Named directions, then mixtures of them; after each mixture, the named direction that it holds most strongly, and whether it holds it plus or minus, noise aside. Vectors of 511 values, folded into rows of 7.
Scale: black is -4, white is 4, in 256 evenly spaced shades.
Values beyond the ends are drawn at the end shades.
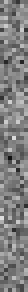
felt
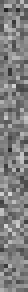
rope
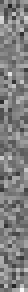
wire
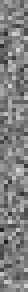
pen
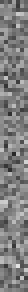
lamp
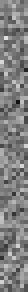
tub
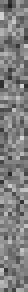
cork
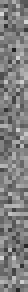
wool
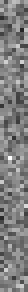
felt, minus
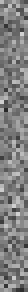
wire, minus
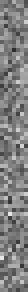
wool, plus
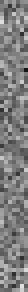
wire, plus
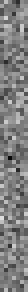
felt, plus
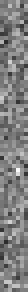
pen, plus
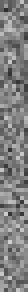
cork, plus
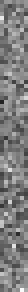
wire, plus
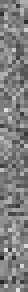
wool, minus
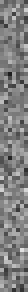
wire, minus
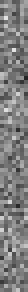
wool, minus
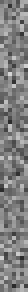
wire, plus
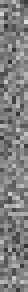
wool, plus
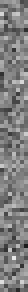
wool, plus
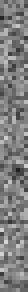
pen, minus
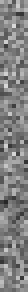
lamp, minus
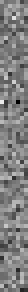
wire, minus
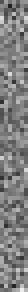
wire, plus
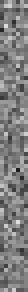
rope, plus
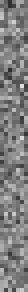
cork, plus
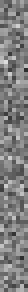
pen, minus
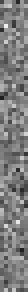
rope, plus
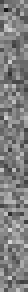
rope, plus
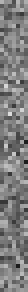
lamp, minus
